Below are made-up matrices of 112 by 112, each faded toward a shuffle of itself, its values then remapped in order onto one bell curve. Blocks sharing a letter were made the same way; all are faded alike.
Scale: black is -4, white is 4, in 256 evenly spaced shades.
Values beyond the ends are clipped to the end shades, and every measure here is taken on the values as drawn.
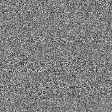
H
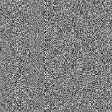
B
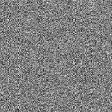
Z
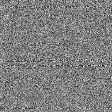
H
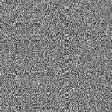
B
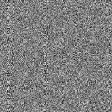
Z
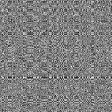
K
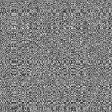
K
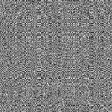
K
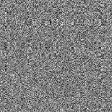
Z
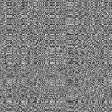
K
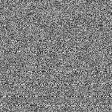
H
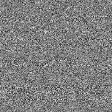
H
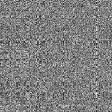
B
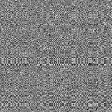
K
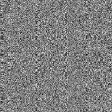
Z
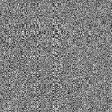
B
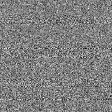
H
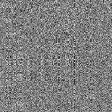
Z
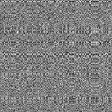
K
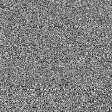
H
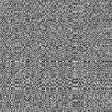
K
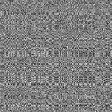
K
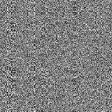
Z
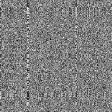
Z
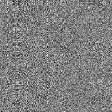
Z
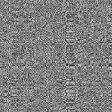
B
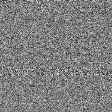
H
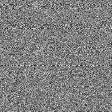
H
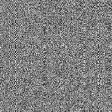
Z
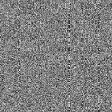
Z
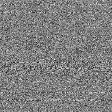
H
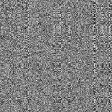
B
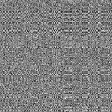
K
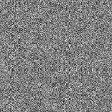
Z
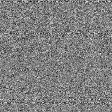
H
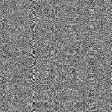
B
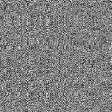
B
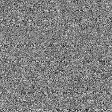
H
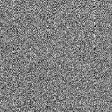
Z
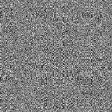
B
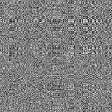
K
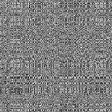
K
